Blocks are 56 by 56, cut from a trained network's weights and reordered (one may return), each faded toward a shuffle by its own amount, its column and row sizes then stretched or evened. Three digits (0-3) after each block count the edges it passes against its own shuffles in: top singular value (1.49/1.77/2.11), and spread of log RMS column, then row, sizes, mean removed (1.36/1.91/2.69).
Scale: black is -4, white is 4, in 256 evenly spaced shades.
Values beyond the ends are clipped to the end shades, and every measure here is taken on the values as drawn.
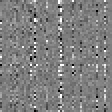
2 3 1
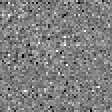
0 0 1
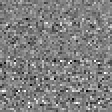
1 0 2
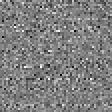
1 0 2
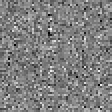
1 2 0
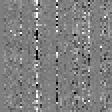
2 3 0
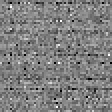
1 1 2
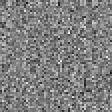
2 1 0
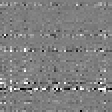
2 1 3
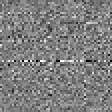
3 1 2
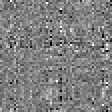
1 2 1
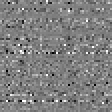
0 1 3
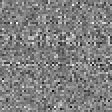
2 0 2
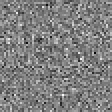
1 0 1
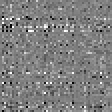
1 2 3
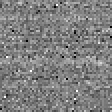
0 0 1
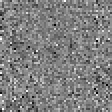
0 2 0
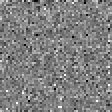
1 1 0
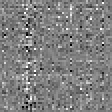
0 3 1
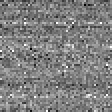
1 1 2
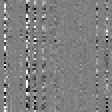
3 3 0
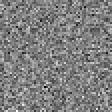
1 0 0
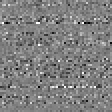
0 0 3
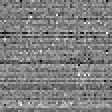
3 0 2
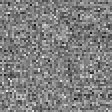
1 0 0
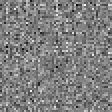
2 2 1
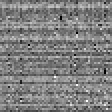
3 1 0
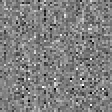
0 2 0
